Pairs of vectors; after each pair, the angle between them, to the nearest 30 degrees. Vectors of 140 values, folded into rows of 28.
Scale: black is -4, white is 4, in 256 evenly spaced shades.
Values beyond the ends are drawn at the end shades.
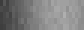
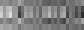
120 degrees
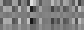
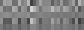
150 degrees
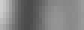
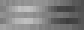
120 degrees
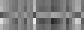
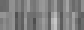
120 degrees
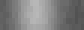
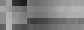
120 degrees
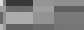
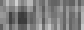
120 degrees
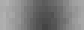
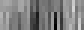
60 degrees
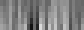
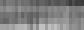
60 degrees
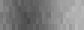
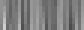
90 degrees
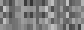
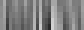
90 degrees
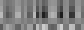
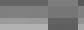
90 degrees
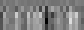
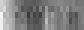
120 degrees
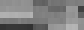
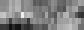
30 degrees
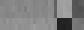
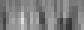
60 degrees
